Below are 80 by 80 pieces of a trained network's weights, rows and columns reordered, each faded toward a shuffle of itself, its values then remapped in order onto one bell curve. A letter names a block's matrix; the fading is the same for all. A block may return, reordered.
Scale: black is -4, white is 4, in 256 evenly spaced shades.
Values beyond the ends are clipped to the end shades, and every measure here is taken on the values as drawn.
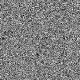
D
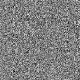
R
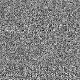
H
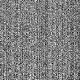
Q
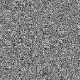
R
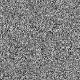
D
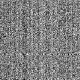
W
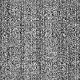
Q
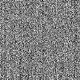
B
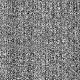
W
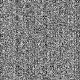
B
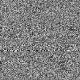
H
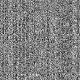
W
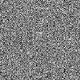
R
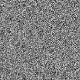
R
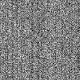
B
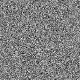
D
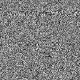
D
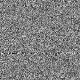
H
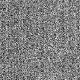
B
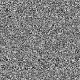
H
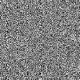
R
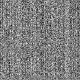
W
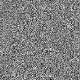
R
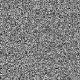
R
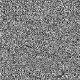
D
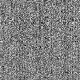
B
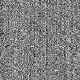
B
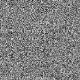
R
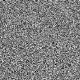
D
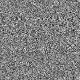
D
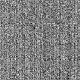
W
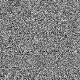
H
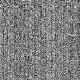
W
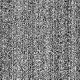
Q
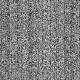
W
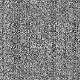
B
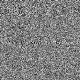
D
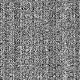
Q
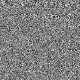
D
